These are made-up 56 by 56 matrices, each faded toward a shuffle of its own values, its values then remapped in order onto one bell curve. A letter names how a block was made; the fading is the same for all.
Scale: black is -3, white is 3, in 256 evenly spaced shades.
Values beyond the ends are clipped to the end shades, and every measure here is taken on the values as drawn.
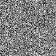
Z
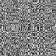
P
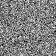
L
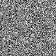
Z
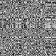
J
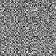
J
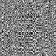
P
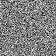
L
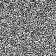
L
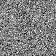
L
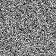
L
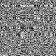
J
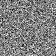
L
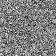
L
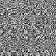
J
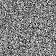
L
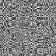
P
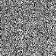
Z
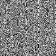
Z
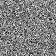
L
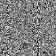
Z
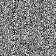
Z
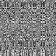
P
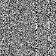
Z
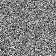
L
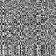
P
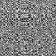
J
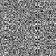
P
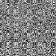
P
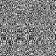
J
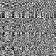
J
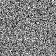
L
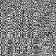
P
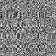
P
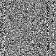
Z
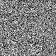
L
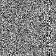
Z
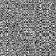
P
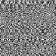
J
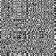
P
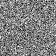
L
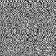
J
